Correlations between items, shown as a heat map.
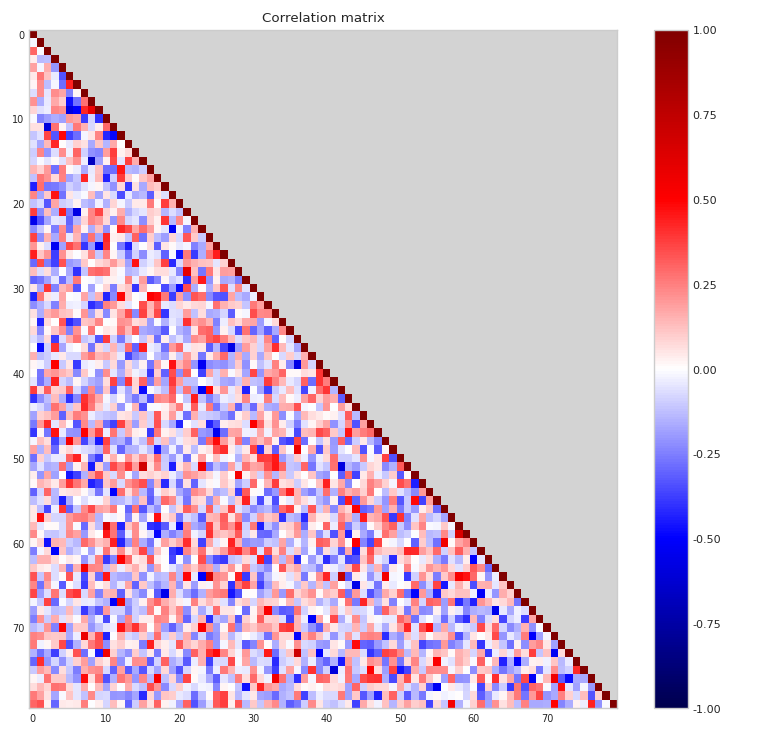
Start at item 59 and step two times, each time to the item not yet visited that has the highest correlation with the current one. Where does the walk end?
10
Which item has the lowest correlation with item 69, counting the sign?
38
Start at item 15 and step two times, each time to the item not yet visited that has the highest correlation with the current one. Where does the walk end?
23
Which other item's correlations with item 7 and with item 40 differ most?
64
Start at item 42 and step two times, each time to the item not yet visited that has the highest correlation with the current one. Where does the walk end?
24
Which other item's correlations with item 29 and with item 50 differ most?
55
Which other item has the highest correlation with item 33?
76
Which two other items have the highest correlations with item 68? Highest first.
32, 73
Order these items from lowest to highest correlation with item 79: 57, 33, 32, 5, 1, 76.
5, 32, 33, 1, 76, 57
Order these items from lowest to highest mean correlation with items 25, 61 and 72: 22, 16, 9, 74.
9, 22, 74, 16
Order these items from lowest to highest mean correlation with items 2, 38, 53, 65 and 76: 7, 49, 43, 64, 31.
31, 49, 43, 7, 64
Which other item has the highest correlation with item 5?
48
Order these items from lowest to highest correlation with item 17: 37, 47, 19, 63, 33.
37, 19, 63, 47, 33
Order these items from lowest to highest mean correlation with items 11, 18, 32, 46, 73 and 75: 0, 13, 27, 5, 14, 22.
0, 13, 5, 14, 22, 27
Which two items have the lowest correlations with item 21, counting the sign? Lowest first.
6, 29
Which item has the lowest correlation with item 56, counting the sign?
65
